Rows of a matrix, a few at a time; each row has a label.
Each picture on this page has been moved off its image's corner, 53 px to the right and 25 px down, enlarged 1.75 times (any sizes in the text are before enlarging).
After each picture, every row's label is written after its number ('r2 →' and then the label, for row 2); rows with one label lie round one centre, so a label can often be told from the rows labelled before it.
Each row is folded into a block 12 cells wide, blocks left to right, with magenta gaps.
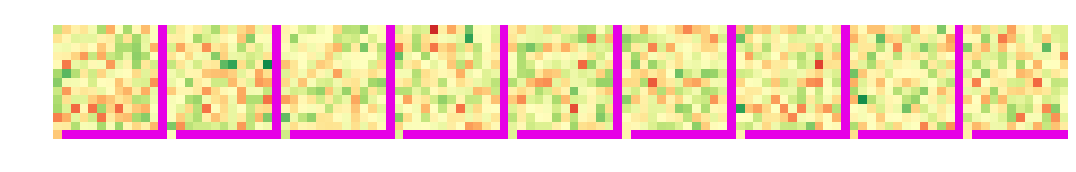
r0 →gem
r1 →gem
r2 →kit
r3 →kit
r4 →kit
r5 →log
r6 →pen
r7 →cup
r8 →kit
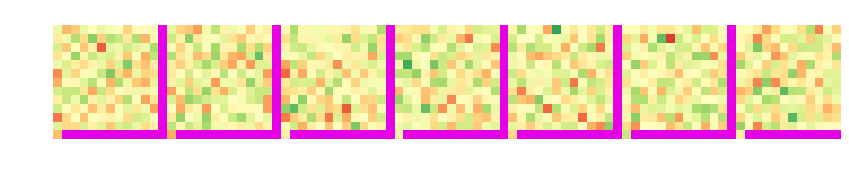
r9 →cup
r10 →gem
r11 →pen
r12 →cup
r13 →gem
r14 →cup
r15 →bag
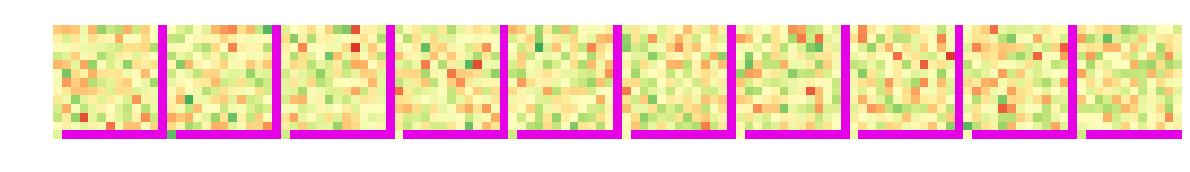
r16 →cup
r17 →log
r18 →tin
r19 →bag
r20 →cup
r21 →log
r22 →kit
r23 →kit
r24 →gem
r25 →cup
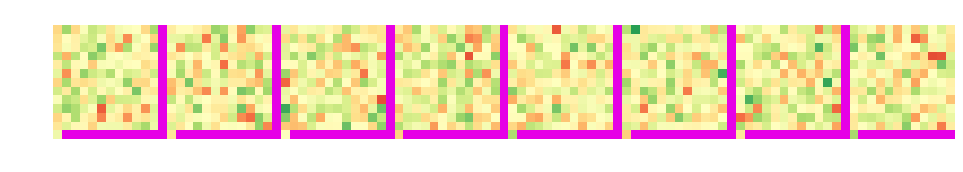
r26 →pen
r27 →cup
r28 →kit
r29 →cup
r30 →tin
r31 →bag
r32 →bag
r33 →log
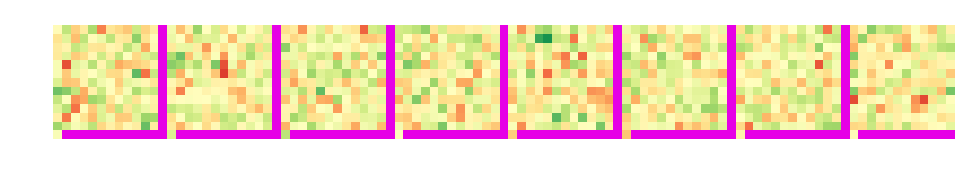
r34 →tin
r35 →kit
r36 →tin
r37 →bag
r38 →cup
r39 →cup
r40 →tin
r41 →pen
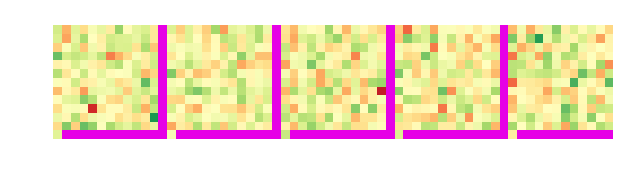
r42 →gem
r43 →kit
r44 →kit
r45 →cup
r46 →cup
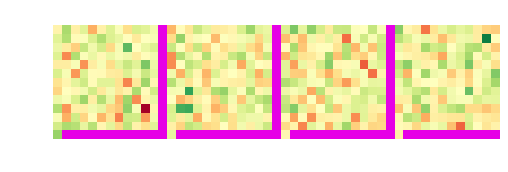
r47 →pen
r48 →tin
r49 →tin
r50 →bag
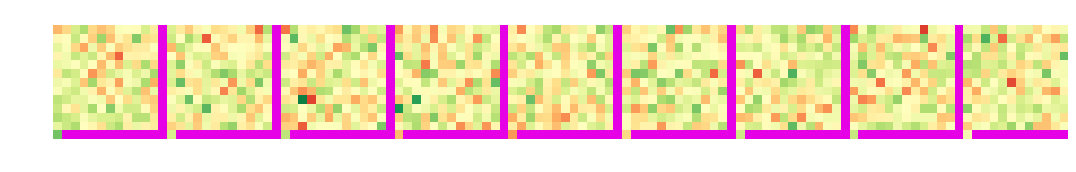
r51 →log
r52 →log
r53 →pen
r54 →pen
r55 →pen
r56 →cup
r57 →pen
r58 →log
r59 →log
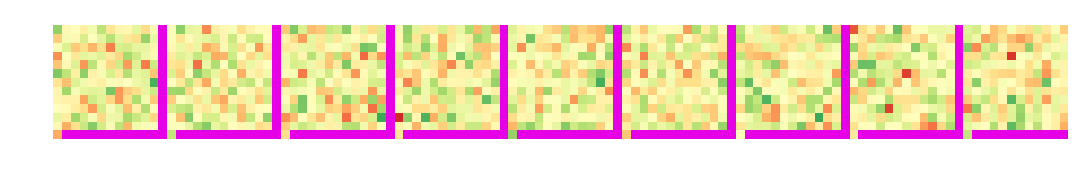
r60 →kit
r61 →tin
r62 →pen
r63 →bag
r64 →log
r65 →pen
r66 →gem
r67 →gem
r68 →bag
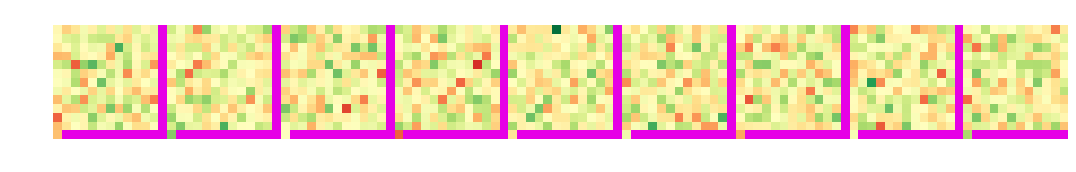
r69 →cup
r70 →pen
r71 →pen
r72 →bag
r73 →gem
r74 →gem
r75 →kit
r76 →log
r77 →cup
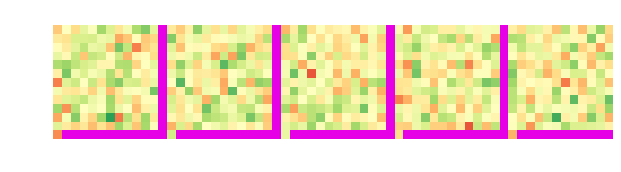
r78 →cup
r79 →log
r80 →log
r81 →kit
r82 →tin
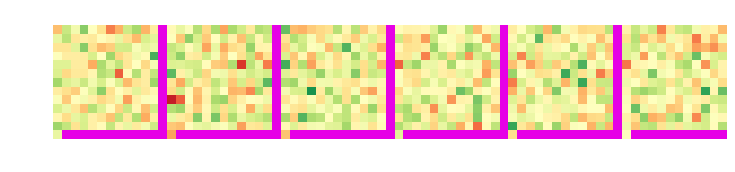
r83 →pen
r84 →kit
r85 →bag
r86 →gem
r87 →cup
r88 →tin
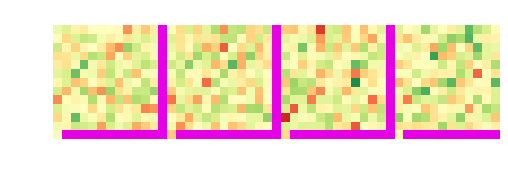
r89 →gem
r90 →kit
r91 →cup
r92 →kit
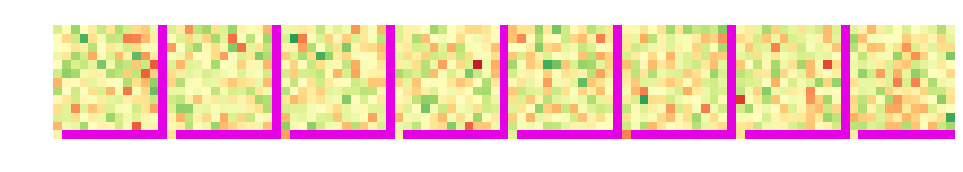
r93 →cup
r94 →tin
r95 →tin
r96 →gem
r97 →cup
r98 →pen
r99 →kit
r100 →gem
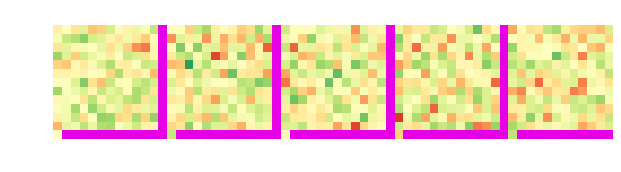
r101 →tin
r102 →tin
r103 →cup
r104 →gem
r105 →gem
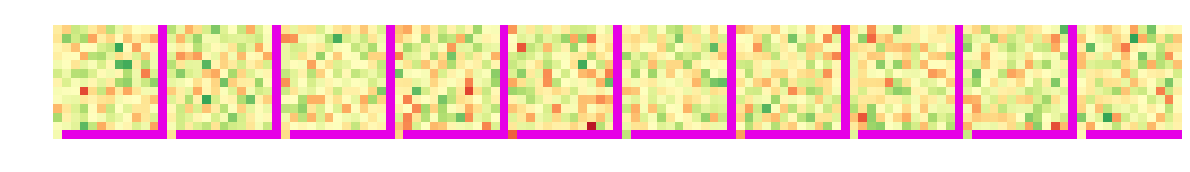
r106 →cup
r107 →gem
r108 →pen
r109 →kit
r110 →cup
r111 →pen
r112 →cup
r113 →tin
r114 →log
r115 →kit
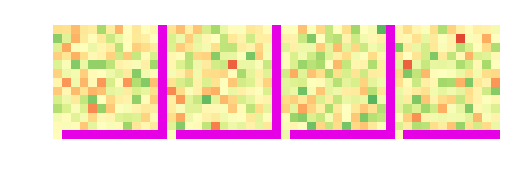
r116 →gem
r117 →gem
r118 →kit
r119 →cup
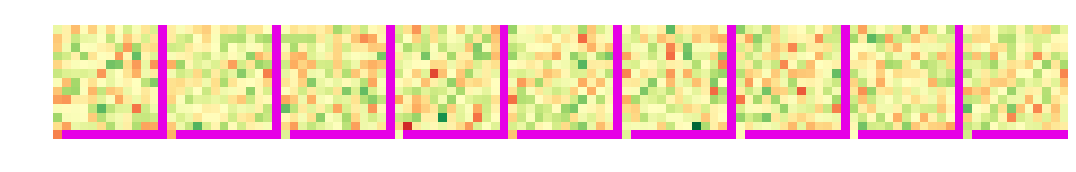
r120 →kit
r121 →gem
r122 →tin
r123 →kit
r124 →bag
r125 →bag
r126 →kit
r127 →log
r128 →gem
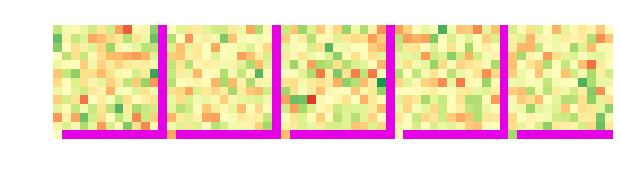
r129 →log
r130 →gem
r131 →cup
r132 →gem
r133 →tin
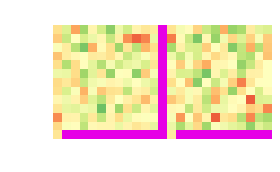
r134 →cup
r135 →pen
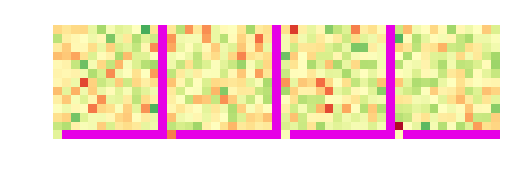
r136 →gem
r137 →cup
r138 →gem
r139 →log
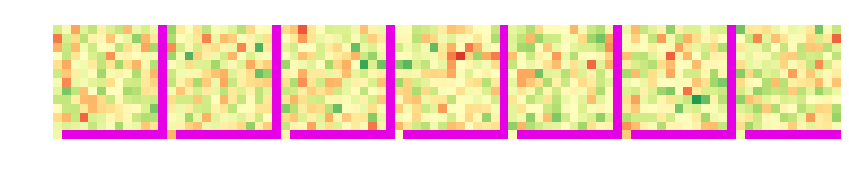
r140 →tin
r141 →bag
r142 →gem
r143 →log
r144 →bag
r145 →kit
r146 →tin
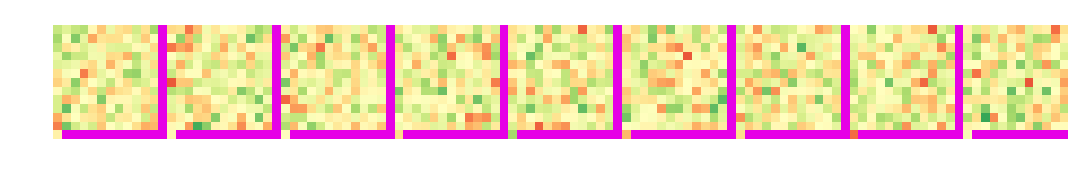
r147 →log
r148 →tin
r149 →kit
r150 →tin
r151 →pen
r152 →kit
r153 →gem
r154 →bag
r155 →tin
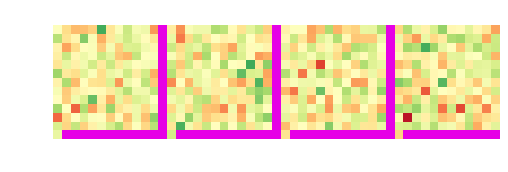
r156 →gem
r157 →gem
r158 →pen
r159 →pen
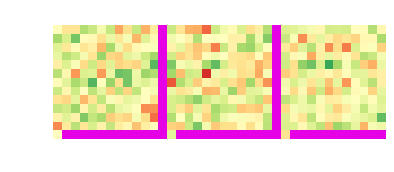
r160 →log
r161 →gem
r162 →gem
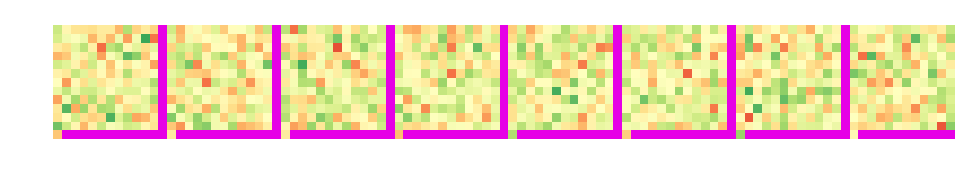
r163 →bag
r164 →kit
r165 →kit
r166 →kit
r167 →tin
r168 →bag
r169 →tin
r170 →gem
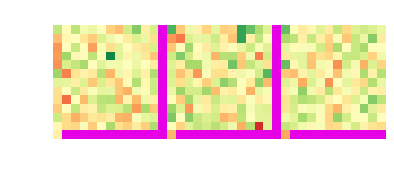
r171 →kit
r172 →kit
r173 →bag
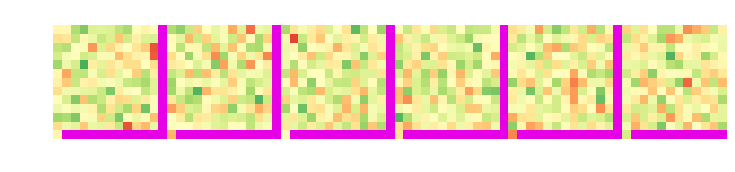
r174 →kit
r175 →bag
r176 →kit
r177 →kit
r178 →bag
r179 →gem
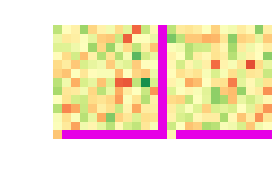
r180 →bag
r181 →bag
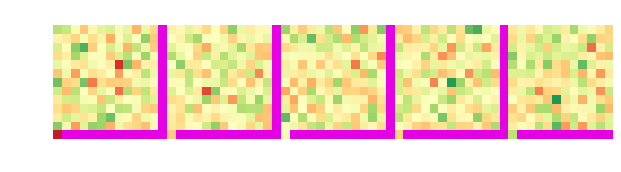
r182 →bag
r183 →cup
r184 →kit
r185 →kit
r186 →cup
